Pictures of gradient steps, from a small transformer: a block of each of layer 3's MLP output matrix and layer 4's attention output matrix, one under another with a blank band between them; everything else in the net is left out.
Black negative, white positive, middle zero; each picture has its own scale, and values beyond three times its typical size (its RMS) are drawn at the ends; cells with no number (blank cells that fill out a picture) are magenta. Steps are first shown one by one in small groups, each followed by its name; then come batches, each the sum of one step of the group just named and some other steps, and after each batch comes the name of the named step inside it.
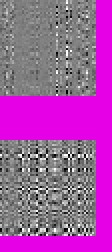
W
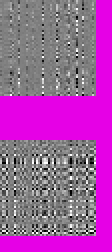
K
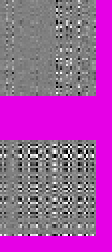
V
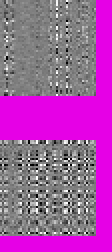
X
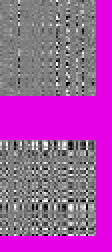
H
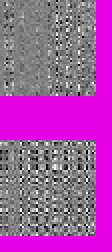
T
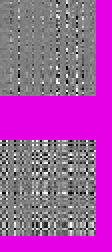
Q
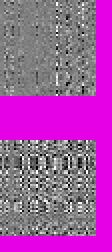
H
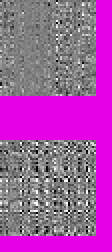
T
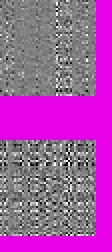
X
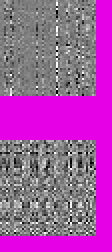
K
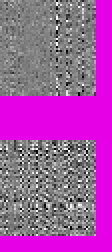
H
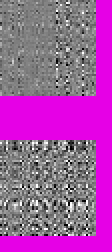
H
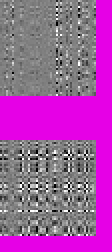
W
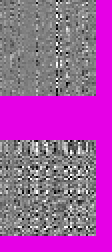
H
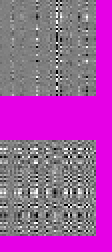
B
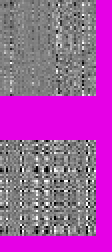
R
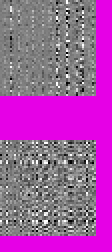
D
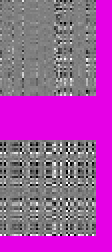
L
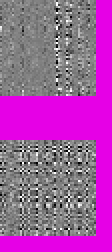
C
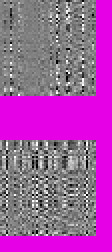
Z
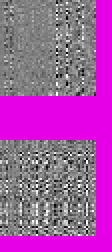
D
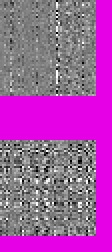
R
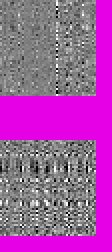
R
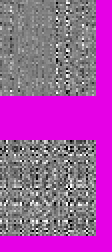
D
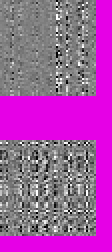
D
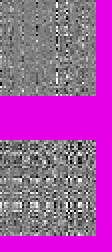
D
